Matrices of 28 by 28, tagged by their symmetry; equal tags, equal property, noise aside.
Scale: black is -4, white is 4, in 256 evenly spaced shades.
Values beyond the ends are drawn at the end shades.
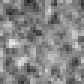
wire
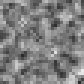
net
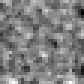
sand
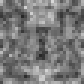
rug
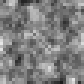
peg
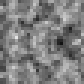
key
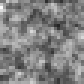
wire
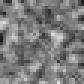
wire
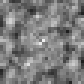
peg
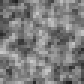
peg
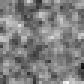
sand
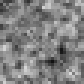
net
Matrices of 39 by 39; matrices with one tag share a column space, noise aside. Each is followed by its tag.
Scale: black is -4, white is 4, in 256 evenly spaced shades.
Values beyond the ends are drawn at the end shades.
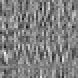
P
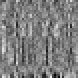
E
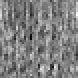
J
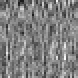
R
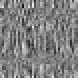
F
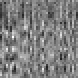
J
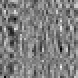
F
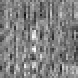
J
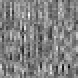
J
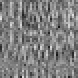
P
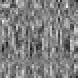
F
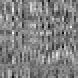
P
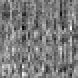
J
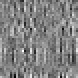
E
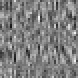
P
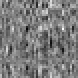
F
